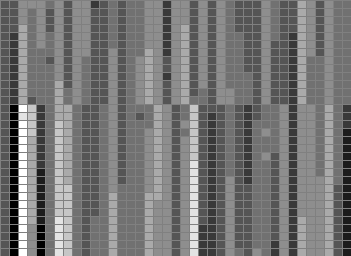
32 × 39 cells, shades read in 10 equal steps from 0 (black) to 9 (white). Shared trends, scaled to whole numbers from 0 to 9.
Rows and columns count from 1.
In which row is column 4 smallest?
13
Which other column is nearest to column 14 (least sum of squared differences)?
11
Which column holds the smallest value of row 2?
19
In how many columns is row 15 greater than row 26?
6
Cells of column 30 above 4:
15
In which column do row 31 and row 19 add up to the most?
3
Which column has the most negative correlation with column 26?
38
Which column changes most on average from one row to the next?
4
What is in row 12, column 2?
2
